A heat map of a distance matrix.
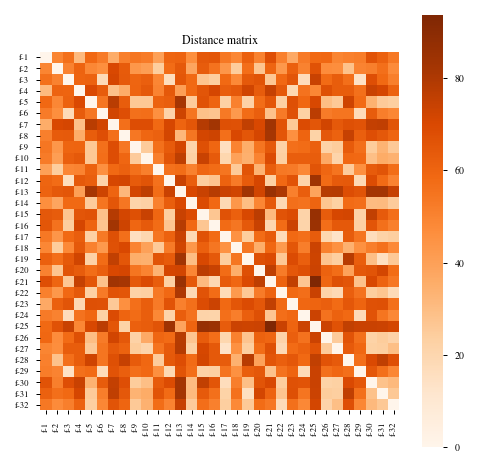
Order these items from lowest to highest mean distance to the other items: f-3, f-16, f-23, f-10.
f-10, f-3, f-16, f-23
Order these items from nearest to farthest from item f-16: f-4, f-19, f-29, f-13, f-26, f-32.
f-29, f-32, f-26, f-19, f-4, f-13
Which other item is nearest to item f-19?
f-31
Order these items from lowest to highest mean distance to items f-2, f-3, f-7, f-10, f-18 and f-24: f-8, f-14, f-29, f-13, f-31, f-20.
f-29, f-14, f-20, f-31, f-8, f-13
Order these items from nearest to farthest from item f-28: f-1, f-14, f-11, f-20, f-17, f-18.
f-11, f-18, f-20, f-1, f-14, f-17
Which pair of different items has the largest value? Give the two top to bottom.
f-21, f-25
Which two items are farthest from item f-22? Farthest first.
f-13, f-25
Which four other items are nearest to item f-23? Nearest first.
f-4, f-7, f-1, f-8
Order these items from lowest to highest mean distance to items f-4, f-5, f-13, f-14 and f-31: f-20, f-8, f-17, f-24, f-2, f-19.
f-17, f-19, f-8, f-2, f-24, f-20
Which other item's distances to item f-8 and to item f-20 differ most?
f-25
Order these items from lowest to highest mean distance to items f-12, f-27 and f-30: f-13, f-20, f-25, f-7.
f-20, f-7, f-25, f-13
